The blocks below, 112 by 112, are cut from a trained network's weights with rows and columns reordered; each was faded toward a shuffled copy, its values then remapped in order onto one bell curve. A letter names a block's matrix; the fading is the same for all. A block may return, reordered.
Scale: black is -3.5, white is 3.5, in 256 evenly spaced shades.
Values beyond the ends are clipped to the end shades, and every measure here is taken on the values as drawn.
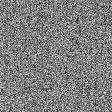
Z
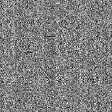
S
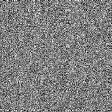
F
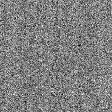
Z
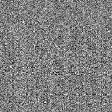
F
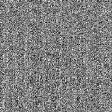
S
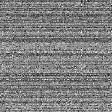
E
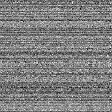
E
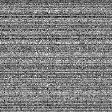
E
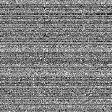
E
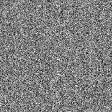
Z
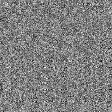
F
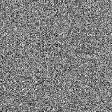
F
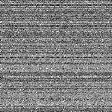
E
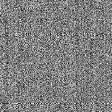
S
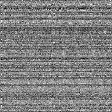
E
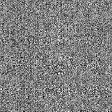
S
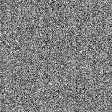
Z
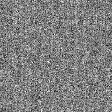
F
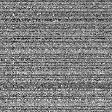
E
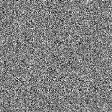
F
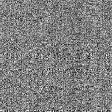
S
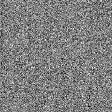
Z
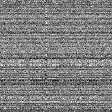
E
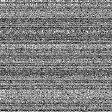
E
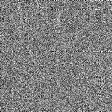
F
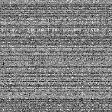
E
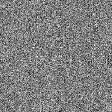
Z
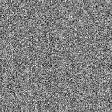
Z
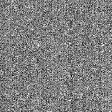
S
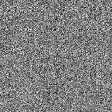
F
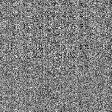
S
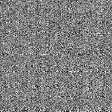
S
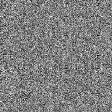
F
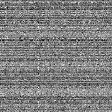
E
